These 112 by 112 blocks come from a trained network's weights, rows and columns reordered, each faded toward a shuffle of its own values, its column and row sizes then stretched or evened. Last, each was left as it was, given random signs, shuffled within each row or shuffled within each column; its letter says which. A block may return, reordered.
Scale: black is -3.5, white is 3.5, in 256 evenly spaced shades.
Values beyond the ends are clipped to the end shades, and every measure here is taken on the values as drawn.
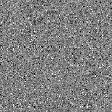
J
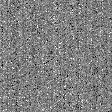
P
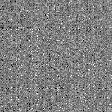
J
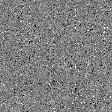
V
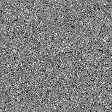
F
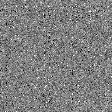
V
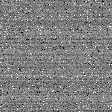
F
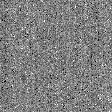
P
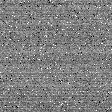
F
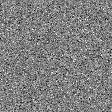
F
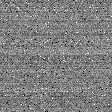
F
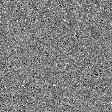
F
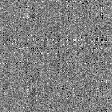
J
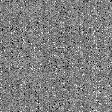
J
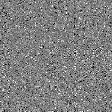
J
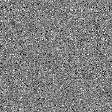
V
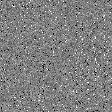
P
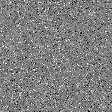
F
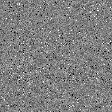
V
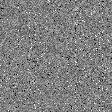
P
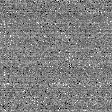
J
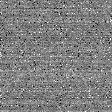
J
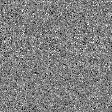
V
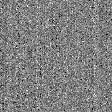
P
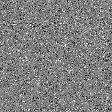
F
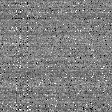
J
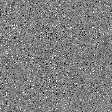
V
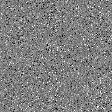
P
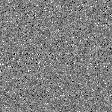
F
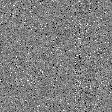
P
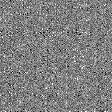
J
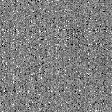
J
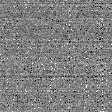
J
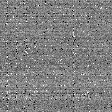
J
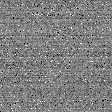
F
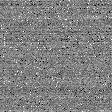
F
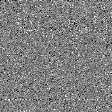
V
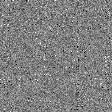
V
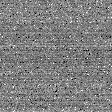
F
